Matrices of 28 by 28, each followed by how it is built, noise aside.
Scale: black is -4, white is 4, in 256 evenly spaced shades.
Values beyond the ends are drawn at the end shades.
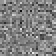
low rank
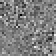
block diagonal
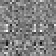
low rank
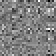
low rank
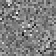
block diagonal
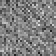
Toeplitz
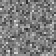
repeating rows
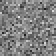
noise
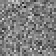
noise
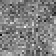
smooth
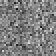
repeating rows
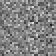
repeating rows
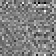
low rank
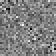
block diagonal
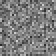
repeating rows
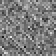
Toeplitz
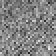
Hankel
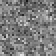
smooth
